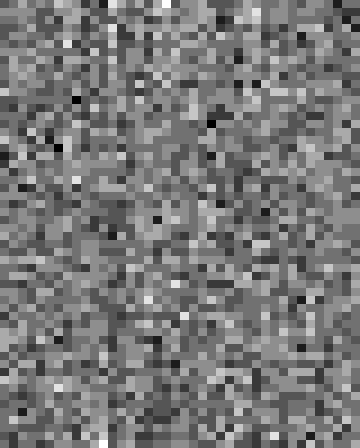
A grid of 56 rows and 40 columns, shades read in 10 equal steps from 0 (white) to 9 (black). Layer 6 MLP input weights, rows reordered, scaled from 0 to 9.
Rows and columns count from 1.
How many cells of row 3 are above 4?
23
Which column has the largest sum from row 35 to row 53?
13
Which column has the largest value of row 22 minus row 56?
12
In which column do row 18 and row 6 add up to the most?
4
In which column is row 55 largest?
35
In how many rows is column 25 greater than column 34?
25
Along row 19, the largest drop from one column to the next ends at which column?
8
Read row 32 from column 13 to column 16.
6 6 3 5
